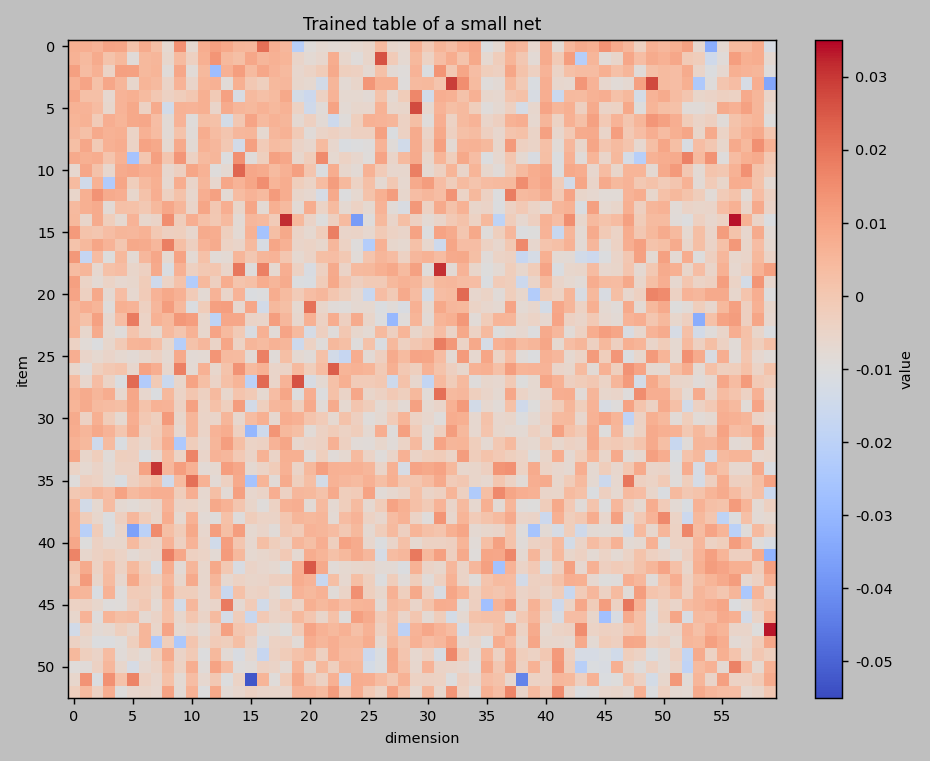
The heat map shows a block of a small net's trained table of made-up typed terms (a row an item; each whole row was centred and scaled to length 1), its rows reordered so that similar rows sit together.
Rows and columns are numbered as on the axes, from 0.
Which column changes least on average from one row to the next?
11
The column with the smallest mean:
38
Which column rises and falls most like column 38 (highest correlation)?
15
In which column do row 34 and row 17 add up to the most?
7
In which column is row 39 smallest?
5
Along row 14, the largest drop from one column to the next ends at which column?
24
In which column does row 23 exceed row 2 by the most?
12
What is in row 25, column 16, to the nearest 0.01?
0.02
